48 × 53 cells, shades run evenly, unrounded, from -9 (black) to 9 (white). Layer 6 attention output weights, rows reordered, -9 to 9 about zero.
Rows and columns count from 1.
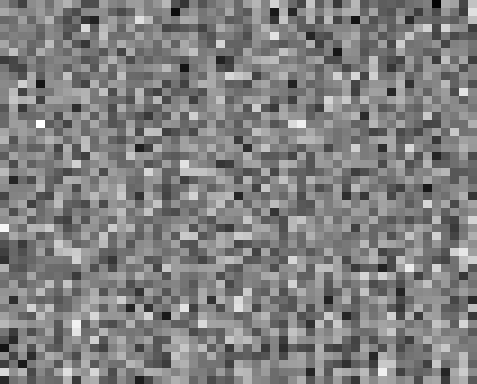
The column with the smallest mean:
19
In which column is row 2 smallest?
20
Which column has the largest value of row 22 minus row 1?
49
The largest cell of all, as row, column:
16, 5
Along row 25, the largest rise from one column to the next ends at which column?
17
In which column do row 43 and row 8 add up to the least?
2
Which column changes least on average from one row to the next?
36
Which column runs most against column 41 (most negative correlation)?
22
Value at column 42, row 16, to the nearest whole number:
4
